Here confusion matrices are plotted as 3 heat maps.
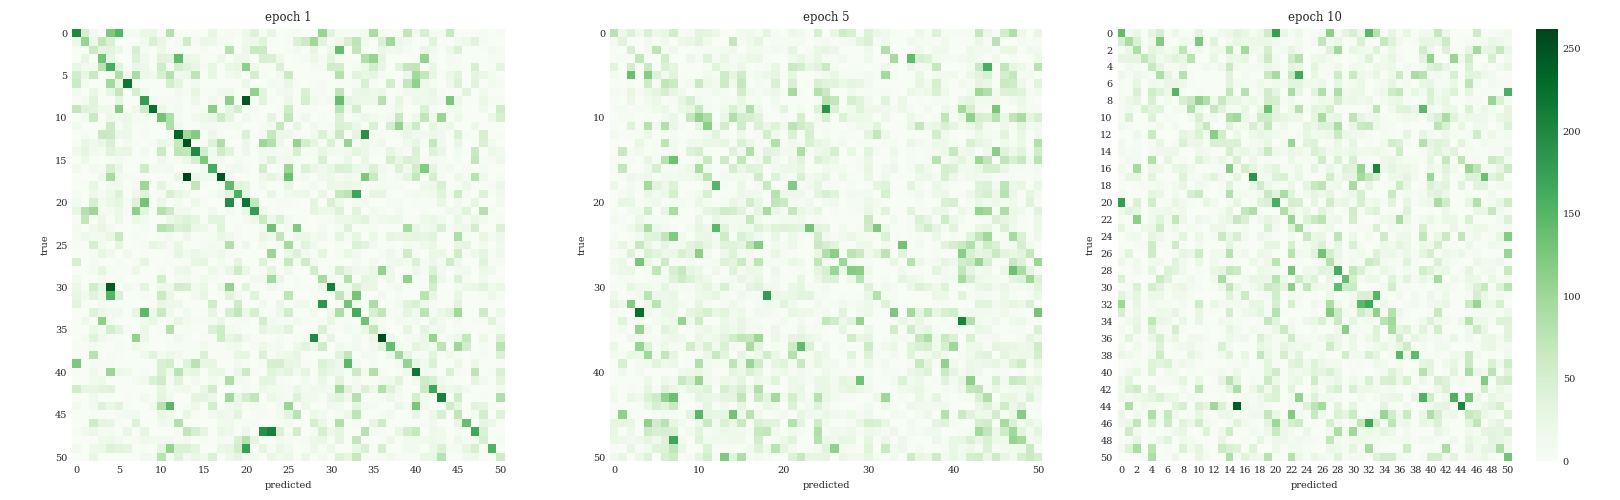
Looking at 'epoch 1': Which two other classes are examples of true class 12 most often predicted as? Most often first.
34, 14
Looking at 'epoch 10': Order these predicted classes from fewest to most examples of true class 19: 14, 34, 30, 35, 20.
34, 30, 20, 35, 14
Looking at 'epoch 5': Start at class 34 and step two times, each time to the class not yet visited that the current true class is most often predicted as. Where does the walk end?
29
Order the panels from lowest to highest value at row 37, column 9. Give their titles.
epoch 1, epoch 10, epoch 5
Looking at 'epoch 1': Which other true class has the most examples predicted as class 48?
21
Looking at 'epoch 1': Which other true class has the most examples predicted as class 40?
44
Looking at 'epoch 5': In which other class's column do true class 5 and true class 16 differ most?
2
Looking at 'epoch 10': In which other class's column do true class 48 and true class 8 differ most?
10
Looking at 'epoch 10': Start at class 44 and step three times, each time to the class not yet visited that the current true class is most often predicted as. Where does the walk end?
14
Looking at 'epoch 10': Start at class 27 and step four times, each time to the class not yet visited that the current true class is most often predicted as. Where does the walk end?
31
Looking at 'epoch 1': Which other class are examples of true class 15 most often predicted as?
47
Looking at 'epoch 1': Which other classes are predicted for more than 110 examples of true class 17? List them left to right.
13, 25, 34
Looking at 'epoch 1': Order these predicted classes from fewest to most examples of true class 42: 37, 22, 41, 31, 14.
14, 22, 37, 41, 31
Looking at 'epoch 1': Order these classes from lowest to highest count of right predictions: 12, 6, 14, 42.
42, 14, 6, 12
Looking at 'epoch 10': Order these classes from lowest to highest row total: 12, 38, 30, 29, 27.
27, 12, 38, 29, 30
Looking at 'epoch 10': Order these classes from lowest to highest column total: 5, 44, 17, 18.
44, 17, 18, 5
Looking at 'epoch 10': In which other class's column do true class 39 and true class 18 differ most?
30
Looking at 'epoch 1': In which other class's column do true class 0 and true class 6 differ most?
5
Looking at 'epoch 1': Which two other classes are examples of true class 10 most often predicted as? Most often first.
43, 11
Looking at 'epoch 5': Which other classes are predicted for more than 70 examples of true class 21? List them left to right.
7, 18, 43, 44, 46
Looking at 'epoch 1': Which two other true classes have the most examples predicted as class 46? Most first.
36, 37
